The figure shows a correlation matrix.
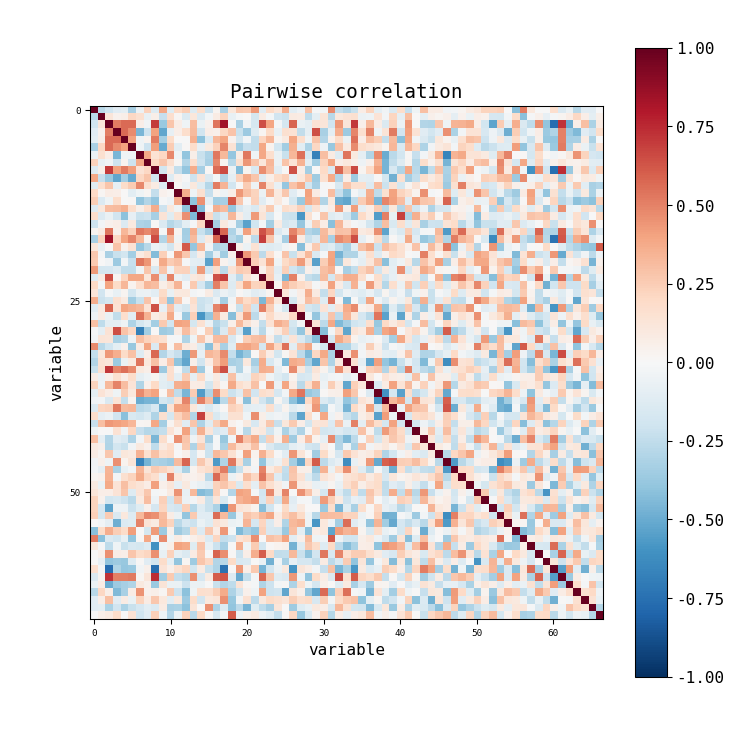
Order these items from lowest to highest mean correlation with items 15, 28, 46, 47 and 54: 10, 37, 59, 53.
37, 10, 53, 59
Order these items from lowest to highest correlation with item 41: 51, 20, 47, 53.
47, 53, 20, 51
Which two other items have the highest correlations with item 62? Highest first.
60, 65
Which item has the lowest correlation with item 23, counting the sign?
59
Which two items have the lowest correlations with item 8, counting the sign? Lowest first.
60, 57
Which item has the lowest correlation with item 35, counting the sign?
64
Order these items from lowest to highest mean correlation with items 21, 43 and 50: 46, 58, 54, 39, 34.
54, 34, 58, 46, 39
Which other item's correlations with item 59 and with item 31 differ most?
50
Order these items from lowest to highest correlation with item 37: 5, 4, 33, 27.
5, 4, 33, 27
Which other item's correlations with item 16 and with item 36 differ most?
46
